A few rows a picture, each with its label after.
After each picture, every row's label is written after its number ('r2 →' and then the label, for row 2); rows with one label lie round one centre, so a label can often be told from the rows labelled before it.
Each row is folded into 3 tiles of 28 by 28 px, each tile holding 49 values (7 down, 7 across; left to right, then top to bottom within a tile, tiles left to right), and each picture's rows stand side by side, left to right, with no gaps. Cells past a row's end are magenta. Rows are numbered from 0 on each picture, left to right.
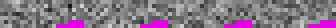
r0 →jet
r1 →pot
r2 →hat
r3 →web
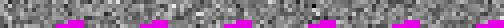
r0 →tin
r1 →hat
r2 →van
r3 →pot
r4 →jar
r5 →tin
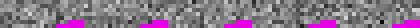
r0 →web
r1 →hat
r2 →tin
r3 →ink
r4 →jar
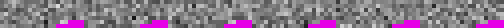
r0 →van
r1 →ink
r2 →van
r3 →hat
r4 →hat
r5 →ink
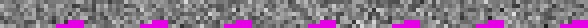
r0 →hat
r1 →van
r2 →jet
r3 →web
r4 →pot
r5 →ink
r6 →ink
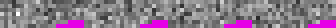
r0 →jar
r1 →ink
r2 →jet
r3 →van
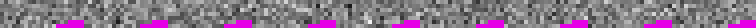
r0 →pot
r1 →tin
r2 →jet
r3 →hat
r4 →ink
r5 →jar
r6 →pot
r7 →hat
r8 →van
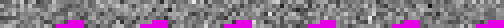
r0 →hat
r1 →jet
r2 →hat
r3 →jar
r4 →ink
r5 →tin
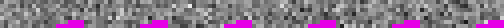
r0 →ink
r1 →ink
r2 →van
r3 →jet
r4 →tin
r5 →van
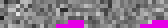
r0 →jar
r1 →van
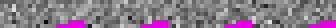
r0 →jar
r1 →tin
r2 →tin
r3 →ink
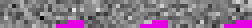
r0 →jet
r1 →van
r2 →jet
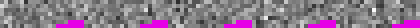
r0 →tin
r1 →tin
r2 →tin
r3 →web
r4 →ink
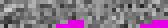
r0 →van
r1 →pot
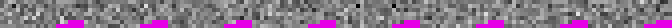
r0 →ink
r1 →jar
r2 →van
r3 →jar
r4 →jar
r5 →web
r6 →ink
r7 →jet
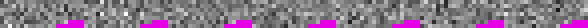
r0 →tin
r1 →jar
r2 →jar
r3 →van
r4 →jar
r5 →tin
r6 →jar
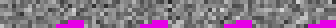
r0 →jet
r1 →jar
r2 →hat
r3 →web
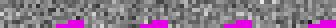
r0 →jar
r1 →ink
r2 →ink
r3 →pot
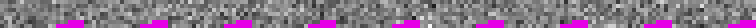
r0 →tin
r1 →jet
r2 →hat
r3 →pot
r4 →van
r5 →ink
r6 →pot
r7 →pot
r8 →van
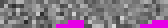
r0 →ink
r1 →tin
